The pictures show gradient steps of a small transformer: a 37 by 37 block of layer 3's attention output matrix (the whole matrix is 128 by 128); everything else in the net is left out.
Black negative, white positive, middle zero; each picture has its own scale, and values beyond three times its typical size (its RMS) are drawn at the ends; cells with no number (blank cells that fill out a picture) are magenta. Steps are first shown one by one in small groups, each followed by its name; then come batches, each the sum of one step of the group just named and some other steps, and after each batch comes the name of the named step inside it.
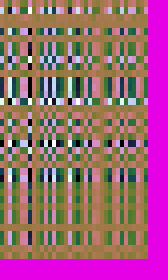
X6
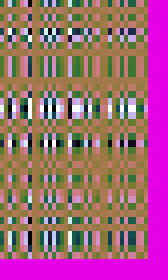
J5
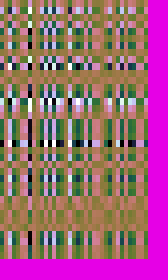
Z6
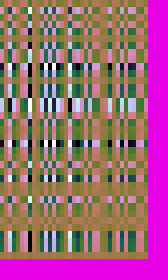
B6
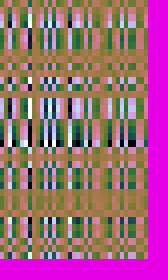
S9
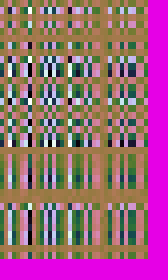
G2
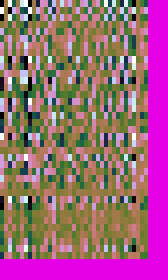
X6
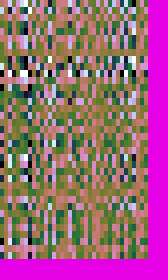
G2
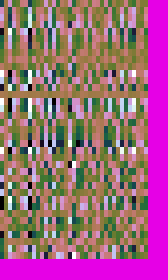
S9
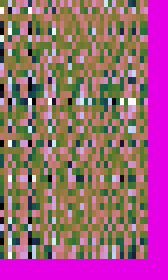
X6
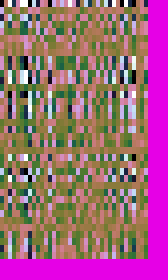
J5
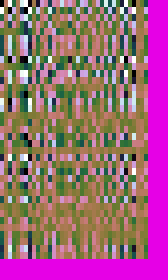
Z6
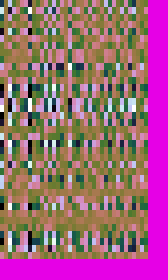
B6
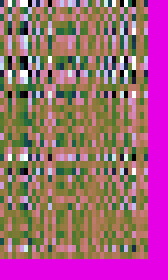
G2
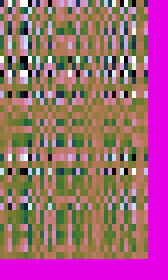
G2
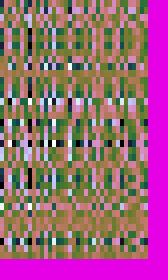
Z6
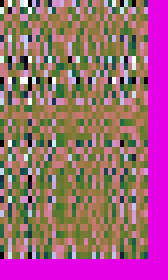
X6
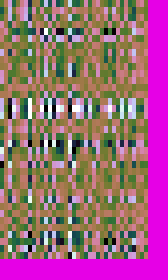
J5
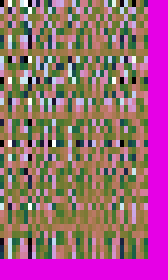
Z6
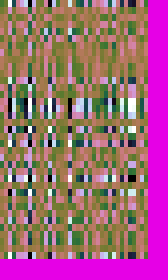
J5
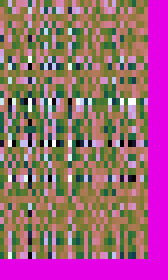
Z6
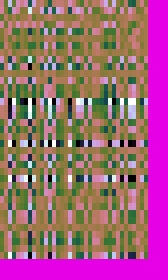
Z6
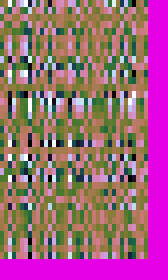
Z6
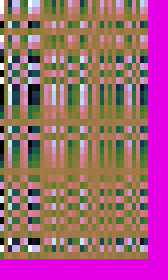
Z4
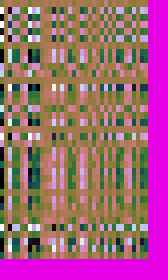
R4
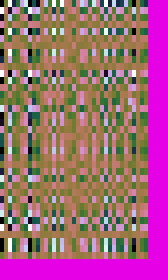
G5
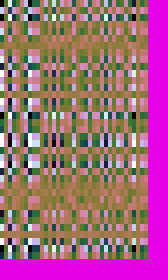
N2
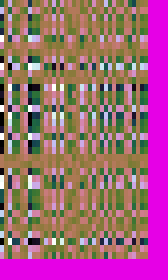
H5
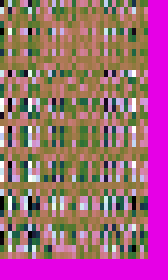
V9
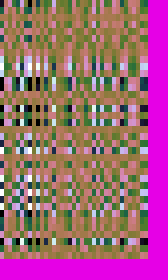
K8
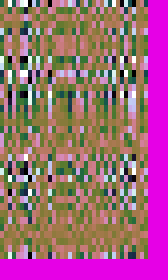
K8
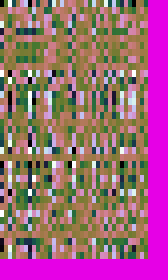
G5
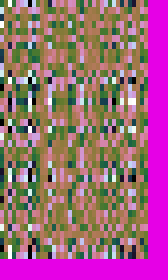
R4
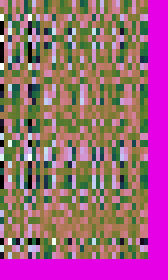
Z4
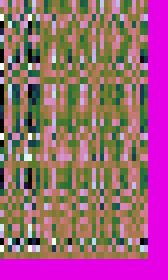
Z4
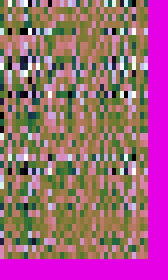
H5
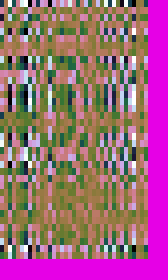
N2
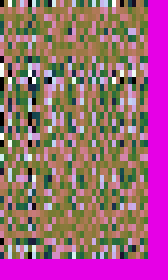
H5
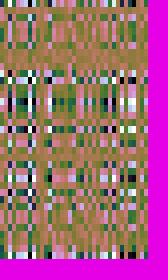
V9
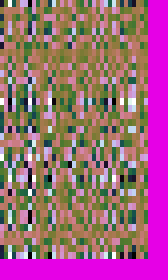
N2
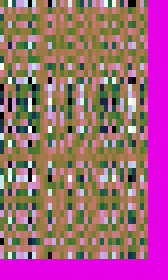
H5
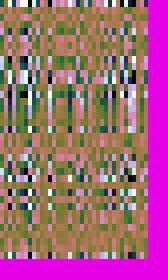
K8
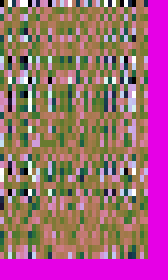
V9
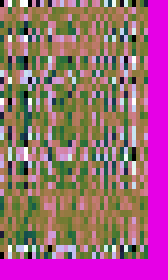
V9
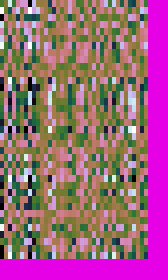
R4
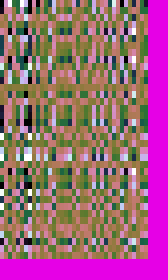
K8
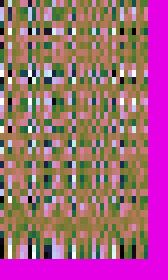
V9
